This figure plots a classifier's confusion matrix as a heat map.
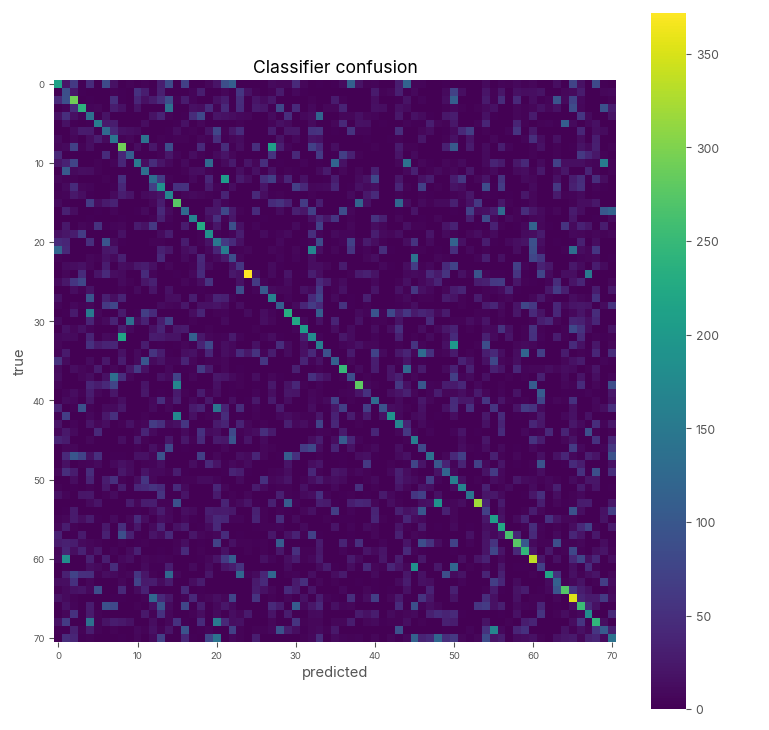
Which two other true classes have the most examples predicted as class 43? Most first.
15, 69
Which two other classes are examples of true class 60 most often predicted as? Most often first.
1, 22
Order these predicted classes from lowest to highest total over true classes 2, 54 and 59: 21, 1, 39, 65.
39, 21, 1, 65
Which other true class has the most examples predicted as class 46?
34
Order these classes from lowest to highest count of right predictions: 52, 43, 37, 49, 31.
37, 49, 52, 43, 31
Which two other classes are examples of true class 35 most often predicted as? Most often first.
11, 55
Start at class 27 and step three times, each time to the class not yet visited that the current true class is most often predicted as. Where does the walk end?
50
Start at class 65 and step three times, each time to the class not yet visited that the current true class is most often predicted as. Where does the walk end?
32
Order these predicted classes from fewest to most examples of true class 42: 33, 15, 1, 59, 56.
59, 33, 56, 1, 15
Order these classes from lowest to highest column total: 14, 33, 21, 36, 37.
37, 36, 14, 21, 33
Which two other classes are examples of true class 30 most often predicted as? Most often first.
9, 14
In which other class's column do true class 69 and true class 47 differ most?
55
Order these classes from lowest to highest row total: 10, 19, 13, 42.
19, 42, 13, 10
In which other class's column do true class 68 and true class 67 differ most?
20
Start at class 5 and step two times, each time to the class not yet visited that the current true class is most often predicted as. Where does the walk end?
63
